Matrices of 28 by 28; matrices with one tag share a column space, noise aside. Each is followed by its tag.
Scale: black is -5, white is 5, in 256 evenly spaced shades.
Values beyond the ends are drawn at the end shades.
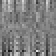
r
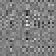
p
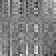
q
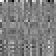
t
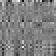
t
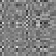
p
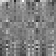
t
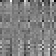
t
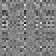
p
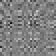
p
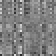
q
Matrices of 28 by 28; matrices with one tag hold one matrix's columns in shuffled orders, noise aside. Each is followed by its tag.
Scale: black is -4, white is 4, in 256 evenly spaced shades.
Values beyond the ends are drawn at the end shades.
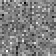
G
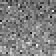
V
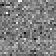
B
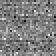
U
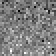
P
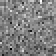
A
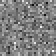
G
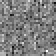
G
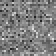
U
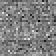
U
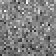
A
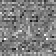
U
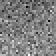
V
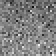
V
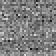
U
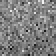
A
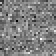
U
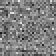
B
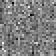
G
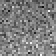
V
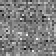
U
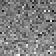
V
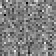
G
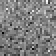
A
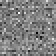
B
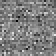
U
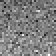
V
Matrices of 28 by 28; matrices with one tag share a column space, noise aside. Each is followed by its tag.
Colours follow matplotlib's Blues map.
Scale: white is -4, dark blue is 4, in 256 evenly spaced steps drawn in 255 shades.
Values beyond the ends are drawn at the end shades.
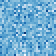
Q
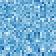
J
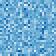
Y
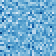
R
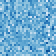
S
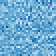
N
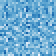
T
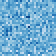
S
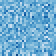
Q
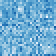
T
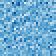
N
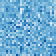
T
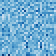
Q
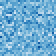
R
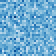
S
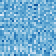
J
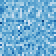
T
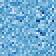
R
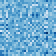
Y
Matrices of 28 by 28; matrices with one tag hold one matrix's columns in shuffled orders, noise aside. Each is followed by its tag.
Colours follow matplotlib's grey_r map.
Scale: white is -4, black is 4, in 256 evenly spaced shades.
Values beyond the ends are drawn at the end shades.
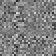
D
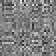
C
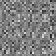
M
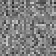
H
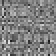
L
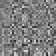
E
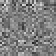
C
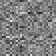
D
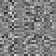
D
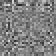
C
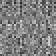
H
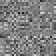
D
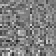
E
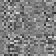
D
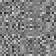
D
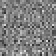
E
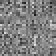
H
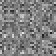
M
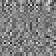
C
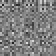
C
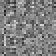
H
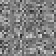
M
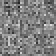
H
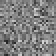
L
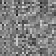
H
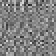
C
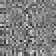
E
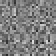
L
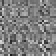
L
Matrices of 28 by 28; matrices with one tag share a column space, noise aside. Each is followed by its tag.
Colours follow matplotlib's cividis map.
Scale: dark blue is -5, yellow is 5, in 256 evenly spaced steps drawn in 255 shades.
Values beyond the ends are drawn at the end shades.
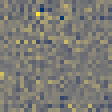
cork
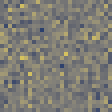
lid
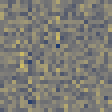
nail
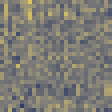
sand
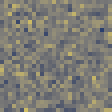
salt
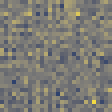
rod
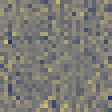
sand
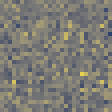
lid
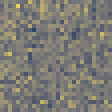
nail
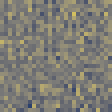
sand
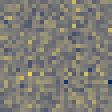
lid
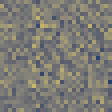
lid
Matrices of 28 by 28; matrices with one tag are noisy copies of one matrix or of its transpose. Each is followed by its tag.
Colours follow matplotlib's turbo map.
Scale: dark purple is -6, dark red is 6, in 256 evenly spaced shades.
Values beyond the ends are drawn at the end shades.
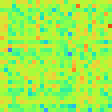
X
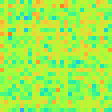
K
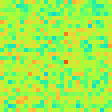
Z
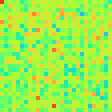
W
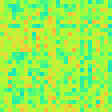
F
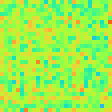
Z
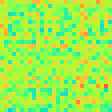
X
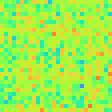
Z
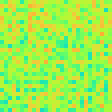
W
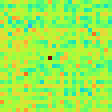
W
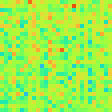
W
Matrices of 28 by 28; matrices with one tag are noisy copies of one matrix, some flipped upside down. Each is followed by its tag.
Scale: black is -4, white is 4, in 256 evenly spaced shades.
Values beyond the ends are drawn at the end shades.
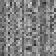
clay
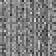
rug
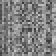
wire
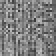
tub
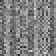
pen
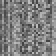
wire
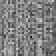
tub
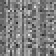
clay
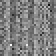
pen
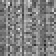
clay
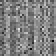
pen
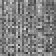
tub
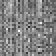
tub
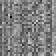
wire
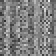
pen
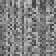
clay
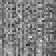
tub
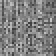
tub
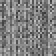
rug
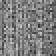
tub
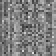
wire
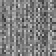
rug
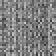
rug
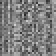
wire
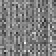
rug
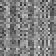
pen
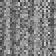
pen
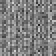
rug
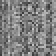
wire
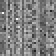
clay
